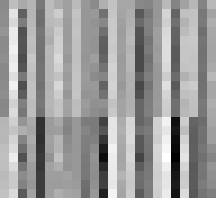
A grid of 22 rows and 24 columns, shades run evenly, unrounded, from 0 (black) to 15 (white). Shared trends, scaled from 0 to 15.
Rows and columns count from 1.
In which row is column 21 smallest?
1
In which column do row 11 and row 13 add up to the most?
2
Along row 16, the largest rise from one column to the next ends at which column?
21
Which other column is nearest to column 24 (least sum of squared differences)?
6
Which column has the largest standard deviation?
22
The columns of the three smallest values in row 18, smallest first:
20, 12, 5
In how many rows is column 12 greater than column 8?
1
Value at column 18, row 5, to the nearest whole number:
9
